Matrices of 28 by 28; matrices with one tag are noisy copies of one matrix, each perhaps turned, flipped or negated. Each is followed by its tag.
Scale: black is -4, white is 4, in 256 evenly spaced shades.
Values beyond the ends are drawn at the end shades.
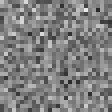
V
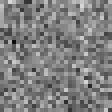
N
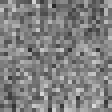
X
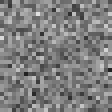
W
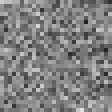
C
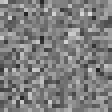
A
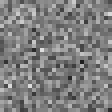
V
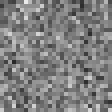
N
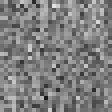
X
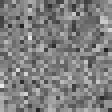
C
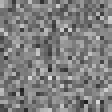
V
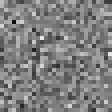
V
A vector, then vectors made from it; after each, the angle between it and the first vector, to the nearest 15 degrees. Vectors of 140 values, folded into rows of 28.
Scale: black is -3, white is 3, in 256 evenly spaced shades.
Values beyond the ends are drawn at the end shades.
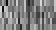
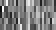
165 degrees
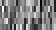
135 degrees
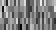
30 degrees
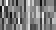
165 degrees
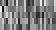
15 degrees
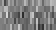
75 degrees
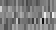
75 degrees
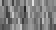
120 degrees
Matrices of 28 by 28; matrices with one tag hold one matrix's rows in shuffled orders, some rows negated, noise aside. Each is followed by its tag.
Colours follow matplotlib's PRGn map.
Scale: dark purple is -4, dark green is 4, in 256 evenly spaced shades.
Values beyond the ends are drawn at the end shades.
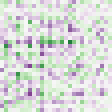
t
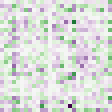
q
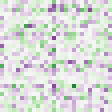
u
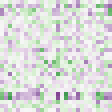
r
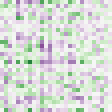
t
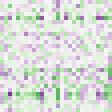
r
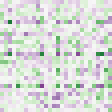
r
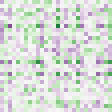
r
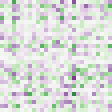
q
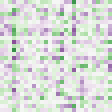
q
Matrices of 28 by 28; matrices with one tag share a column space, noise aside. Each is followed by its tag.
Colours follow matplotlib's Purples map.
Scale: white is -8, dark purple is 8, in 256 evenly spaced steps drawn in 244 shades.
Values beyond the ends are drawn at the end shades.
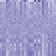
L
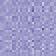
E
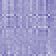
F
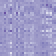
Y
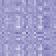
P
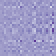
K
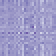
P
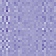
E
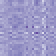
P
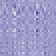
Y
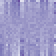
L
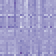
F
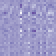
Y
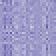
P
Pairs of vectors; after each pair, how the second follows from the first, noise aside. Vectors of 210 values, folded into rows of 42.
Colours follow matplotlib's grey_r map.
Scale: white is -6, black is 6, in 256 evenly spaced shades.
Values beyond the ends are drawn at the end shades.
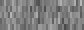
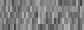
negated.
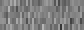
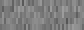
reversed, shrunk.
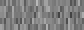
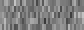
sign-scrambled.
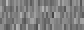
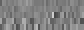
negated, partly zeroed.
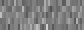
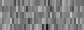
sign-scrambled.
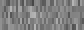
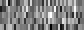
reversed, scaled up.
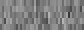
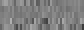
partly zeroed.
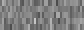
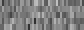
negated.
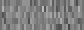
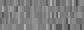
partly zeroed.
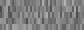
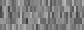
copied.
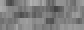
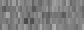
reversed, partly zeroed.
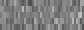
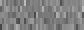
wrapped around, partly zeroed.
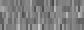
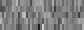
negated.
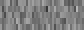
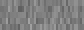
reversed, shrunk.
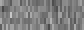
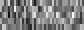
reversed, scaled up.
